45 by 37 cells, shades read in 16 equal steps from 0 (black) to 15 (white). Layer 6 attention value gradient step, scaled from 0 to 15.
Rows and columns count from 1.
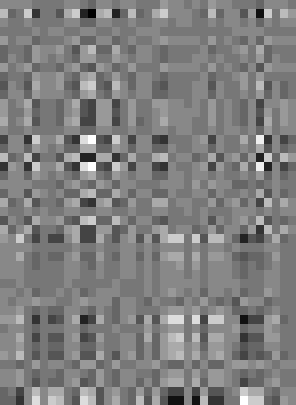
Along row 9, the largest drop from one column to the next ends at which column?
13
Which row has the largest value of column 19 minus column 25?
45
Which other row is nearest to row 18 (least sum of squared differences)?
2
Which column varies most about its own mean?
12
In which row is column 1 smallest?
19
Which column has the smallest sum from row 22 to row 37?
31
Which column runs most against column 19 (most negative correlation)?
32
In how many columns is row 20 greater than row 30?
10
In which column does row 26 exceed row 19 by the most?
34
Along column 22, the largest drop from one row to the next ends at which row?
44
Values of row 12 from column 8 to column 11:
6 8 10 5
